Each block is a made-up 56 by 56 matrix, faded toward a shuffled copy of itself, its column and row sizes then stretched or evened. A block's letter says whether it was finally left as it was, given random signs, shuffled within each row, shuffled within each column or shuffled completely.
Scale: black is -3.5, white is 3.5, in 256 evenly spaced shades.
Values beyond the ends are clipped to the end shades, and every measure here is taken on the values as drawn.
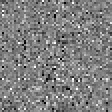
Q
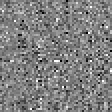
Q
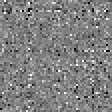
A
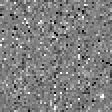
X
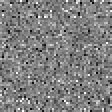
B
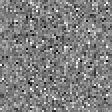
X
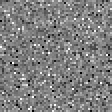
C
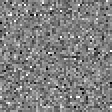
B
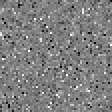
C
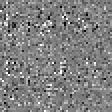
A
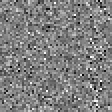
X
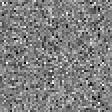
X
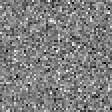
C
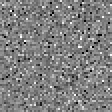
C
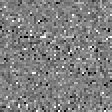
B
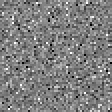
C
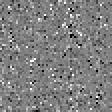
X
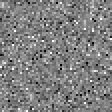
C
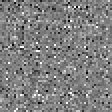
Q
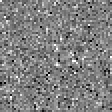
C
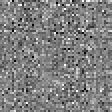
Q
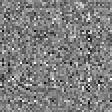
A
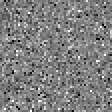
X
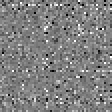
A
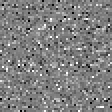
B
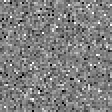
C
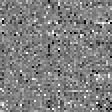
Q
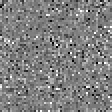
A
